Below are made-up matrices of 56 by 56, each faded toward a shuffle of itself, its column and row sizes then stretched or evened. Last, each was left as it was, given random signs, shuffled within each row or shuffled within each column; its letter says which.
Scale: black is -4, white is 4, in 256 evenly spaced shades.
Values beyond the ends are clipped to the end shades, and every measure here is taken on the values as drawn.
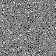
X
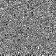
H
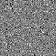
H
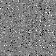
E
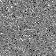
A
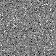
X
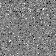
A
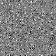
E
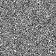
X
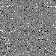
E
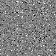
E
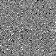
H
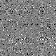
H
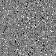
X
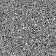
A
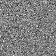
A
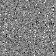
E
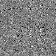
E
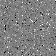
X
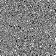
E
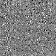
H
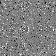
E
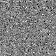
A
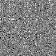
H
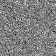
X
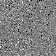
X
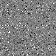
E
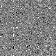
E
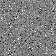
X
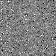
X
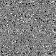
A
